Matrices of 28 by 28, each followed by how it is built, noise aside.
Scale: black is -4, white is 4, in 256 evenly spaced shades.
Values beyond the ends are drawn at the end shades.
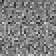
repeating columns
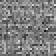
blocks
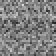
repeating columns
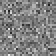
low rank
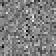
uneven columns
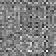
low rank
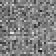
blocks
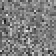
lower triangular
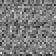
repeating columns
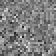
lower triangular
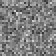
repeating columns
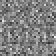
repeating columns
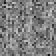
blocks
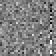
uneven columns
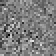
lower triangular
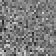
lower triangular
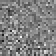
lower triangular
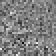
lower triangular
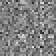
low rank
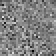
lower triangular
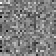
low rank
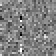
uneven columns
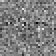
low rank
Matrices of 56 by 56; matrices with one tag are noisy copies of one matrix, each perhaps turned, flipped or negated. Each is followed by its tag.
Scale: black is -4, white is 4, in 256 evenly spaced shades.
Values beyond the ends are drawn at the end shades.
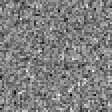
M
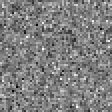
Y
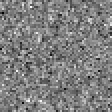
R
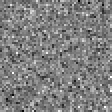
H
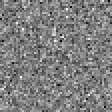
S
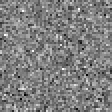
Y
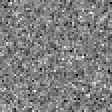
S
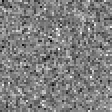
S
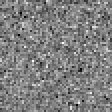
Y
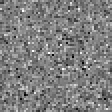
Y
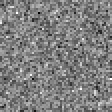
H
